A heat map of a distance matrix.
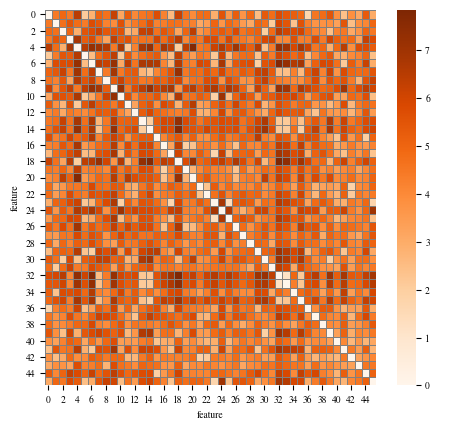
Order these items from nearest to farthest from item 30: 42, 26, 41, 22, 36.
42, 22, 41, 36, 26
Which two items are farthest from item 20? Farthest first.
4, 18
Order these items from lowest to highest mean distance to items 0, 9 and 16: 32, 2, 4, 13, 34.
34, 2, 13, 4, 32
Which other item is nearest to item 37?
12
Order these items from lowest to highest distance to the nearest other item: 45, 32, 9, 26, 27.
32, 45, 26, 27, 9
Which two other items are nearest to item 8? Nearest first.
43, 3
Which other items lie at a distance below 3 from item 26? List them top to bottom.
16, 19, 20
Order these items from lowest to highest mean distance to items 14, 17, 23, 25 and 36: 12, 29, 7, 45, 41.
45, 41, 29, 12, 7
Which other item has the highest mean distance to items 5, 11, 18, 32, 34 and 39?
6
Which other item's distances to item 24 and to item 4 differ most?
18
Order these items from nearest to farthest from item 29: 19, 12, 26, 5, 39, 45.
5, 45, 12, 19, 26, 39
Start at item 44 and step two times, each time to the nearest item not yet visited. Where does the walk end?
40
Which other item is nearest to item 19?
16
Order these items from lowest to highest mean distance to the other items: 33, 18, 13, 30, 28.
28, 30, 13, 33, 18
